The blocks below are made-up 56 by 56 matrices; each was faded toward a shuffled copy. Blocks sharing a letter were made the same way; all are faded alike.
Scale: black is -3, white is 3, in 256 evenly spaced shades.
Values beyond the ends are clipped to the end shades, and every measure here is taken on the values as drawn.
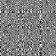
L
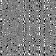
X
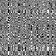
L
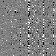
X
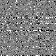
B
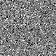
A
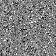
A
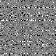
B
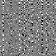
X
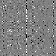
X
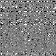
B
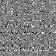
B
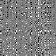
X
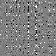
X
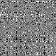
B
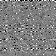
B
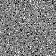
A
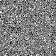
A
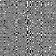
X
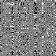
X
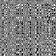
L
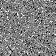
A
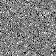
A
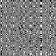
L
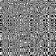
L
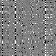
L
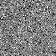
A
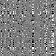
X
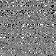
B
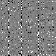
X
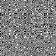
B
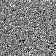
A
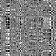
L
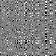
X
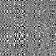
L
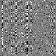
L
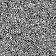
A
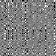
X
